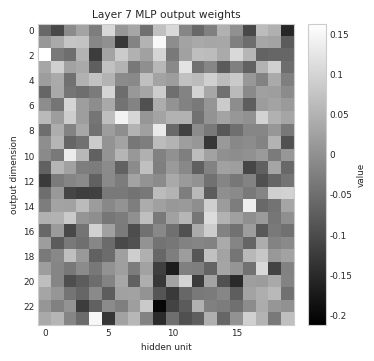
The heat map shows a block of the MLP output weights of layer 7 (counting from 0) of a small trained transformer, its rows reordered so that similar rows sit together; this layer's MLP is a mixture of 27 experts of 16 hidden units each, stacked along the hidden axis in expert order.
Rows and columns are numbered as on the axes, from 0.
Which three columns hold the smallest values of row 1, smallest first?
6, 19, 16
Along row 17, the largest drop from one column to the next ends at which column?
1
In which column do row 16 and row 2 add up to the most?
13
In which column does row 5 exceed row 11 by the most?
12
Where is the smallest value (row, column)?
22, 9
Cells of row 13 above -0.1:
17
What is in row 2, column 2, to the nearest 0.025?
-0.05
